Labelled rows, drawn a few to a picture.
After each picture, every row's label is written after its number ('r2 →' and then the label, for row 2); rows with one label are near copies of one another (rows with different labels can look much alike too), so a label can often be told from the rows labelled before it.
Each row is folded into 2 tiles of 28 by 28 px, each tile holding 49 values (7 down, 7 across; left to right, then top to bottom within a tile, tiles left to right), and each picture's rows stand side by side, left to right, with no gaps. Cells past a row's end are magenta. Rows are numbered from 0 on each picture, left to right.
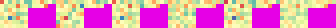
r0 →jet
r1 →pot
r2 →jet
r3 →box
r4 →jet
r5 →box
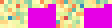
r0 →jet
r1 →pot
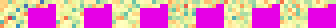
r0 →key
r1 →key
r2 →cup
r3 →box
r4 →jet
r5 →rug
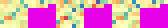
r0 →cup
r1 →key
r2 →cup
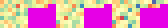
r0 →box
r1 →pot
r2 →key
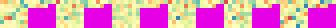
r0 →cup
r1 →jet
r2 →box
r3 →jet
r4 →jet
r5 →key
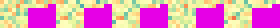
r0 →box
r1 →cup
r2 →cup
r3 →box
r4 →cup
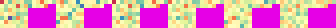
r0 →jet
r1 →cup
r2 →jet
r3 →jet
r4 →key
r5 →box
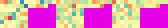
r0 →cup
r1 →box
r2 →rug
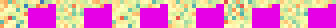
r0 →key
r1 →box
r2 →key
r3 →pot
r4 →rug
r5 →box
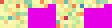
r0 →jet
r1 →pot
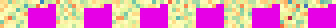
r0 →key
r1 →rug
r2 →cup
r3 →jet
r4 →box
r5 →pot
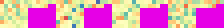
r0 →rug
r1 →key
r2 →cup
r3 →box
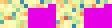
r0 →cup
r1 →key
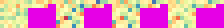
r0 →box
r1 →key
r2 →key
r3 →key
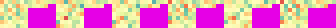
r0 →rug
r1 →pot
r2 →key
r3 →rug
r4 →cup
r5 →rug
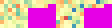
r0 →rug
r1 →key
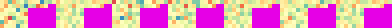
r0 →key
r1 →box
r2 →jet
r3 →jet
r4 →box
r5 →key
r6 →box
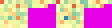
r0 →jet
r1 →jet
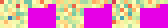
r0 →jet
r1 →box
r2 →rug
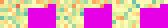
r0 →box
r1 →box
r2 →cup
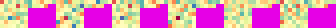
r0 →jet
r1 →key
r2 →jet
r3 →pot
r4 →box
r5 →rug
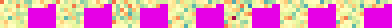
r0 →jet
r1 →jet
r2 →rug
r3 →key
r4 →pot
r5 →cup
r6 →key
